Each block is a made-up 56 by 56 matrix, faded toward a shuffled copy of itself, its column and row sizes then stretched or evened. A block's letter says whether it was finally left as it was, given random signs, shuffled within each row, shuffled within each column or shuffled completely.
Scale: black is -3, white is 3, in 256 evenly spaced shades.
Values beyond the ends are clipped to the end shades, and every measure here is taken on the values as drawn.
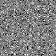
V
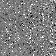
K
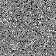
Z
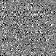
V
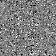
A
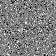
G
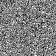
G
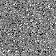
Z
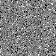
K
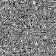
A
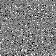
Z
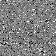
Z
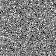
G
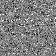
Z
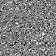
V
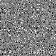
V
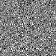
V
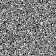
G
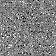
Z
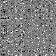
V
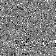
A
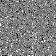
A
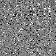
A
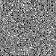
V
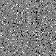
V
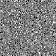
V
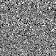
Z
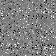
A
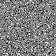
Z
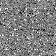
Z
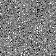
K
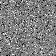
G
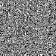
V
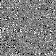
A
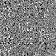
V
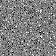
K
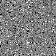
A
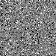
A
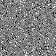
K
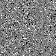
K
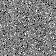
G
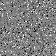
G
